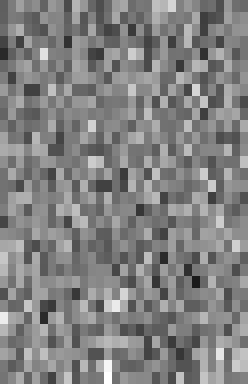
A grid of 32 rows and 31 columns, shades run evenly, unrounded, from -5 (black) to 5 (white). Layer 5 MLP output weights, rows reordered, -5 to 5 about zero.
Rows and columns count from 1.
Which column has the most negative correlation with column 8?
18
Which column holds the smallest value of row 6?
23
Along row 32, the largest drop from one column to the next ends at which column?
15
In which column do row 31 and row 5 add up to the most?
14
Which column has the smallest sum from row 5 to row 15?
4
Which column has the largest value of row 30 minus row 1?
28
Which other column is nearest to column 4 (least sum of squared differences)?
11
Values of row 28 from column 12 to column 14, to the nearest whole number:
-1 -1 1
